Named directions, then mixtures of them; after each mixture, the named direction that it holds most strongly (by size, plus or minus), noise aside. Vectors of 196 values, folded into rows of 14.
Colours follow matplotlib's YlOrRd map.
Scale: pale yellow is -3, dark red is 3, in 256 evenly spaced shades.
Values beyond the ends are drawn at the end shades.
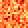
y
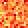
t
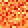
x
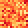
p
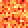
y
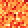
t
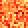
t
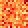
p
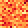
p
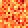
y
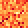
t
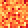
t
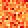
t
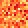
y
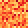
x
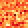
t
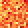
t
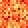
y
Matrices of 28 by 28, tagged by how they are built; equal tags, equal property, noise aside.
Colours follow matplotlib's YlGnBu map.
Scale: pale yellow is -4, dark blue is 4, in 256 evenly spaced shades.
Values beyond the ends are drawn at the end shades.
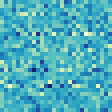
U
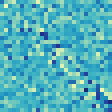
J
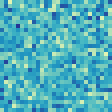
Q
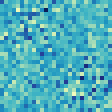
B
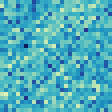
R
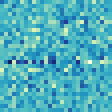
U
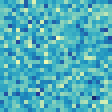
Q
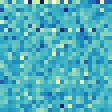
U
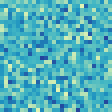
Q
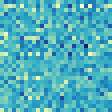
U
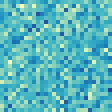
R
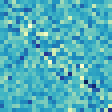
J
